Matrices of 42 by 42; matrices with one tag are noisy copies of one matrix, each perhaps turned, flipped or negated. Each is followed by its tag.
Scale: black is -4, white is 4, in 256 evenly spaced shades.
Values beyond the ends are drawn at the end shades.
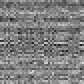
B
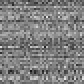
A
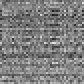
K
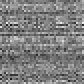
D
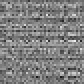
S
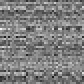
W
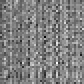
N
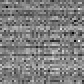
K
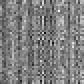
B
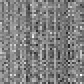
K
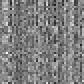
W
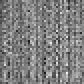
N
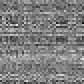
D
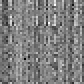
W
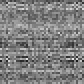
D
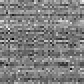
B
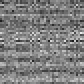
B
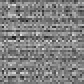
S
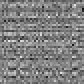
S
